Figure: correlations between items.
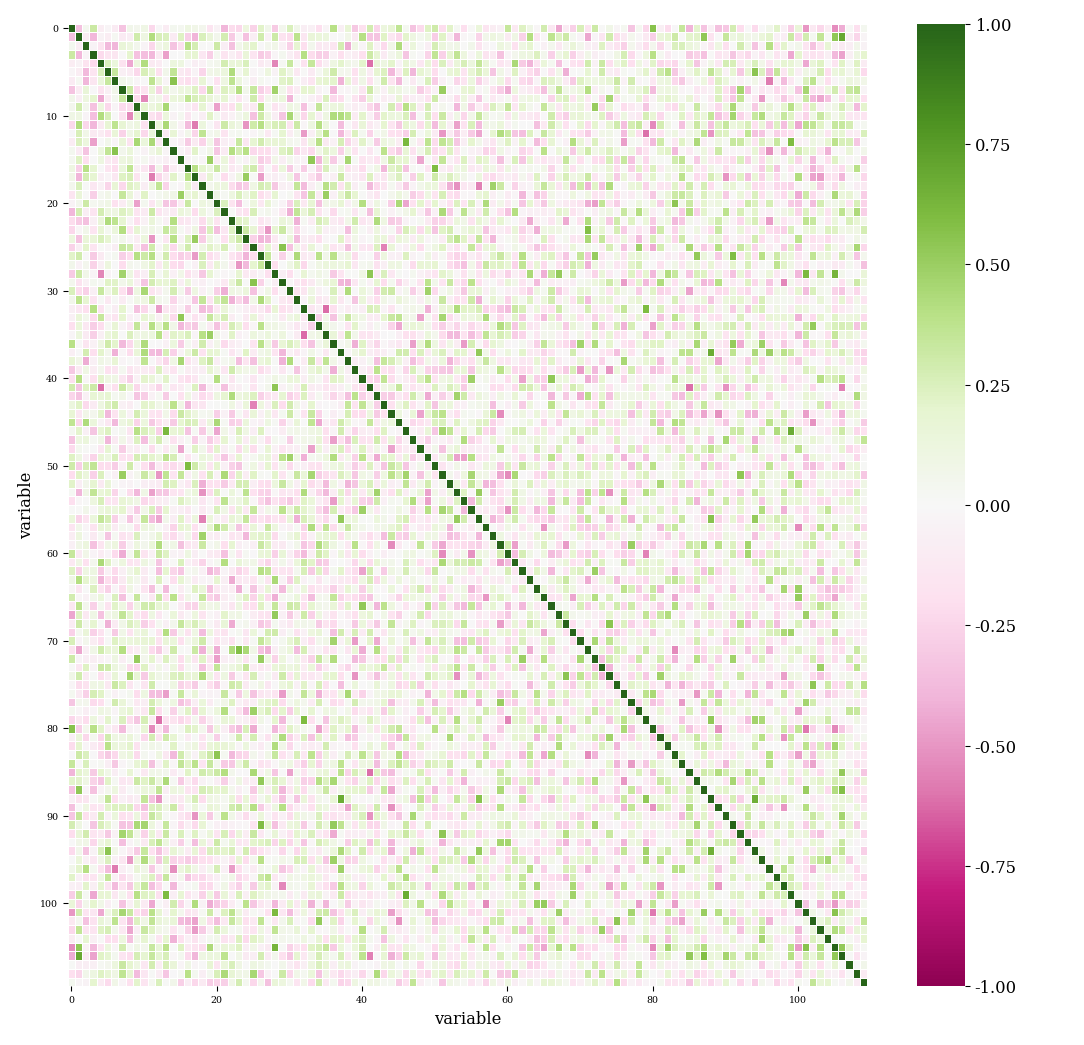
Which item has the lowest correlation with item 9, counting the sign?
20
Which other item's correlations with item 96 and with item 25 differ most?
29
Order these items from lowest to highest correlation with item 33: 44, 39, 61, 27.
27, 39, 61, 44
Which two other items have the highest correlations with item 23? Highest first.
71, 7
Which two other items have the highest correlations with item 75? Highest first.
102, 109
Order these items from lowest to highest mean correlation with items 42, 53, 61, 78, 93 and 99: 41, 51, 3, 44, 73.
41, 44, 3, 51, 73
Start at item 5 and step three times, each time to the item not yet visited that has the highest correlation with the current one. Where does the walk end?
37
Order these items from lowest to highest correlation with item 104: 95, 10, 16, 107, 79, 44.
16, 107, 44, 10, 79, 95
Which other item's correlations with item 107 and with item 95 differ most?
8
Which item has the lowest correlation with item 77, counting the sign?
84
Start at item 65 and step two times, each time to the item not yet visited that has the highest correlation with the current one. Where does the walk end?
64
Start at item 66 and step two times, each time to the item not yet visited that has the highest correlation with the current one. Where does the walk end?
55
